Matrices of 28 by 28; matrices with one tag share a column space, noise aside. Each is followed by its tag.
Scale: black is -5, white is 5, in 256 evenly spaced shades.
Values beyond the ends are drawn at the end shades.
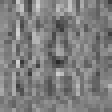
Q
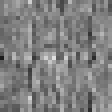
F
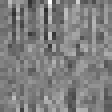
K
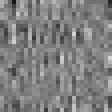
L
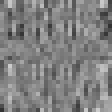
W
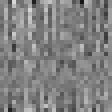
K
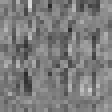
Q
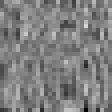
W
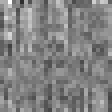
K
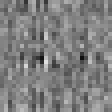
F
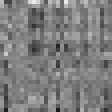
K
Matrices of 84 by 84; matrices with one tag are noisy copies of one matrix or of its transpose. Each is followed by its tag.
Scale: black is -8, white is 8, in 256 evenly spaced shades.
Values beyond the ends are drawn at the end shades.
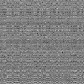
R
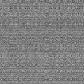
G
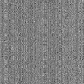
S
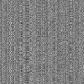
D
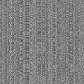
D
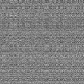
G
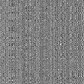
R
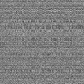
D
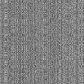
S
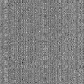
S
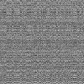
R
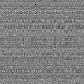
D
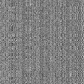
R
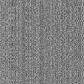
R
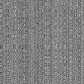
G
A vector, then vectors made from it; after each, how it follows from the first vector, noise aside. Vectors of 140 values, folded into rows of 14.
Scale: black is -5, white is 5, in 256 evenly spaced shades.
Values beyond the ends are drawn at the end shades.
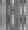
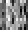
negated, scaled up.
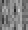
reversed, negated.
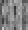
reversed, negated.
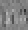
negated, partly zeroed.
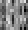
negated, scaled up.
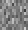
sign-scrambled.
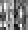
wrapped around, scaled up.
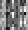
wrapped around, scaled up.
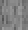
reversed, negated, shrunk.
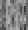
negated.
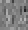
negated, partly zeroed.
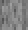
reversed, negated, shrunk.
